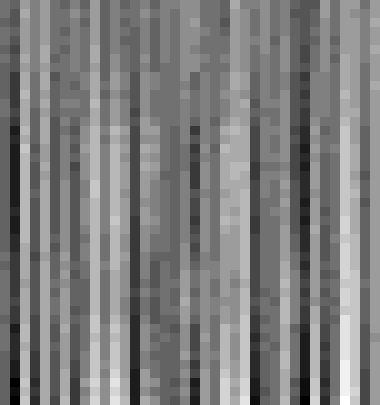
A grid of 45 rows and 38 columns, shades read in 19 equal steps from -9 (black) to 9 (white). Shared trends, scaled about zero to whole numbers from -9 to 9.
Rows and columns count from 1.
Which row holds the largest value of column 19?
34
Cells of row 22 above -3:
30
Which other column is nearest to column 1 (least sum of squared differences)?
18
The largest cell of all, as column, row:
35, 45
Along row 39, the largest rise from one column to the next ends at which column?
32
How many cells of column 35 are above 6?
10
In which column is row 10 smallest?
2
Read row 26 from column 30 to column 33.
-3 -6 3 -3
